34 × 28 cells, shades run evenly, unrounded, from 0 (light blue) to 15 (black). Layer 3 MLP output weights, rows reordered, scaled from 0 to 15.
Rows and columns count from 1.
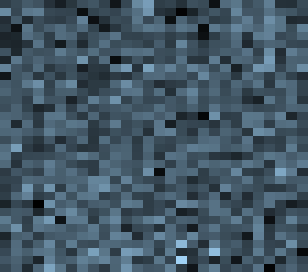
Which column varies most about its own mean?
17
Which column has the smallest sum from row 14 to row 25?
26
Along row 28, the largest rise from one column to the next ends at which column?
6
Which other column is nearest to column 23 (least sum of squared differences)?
21
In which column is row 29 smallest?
2
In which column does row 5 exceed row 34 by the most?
5
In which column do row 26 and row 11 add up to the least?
12
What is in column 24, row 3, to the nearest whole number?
9
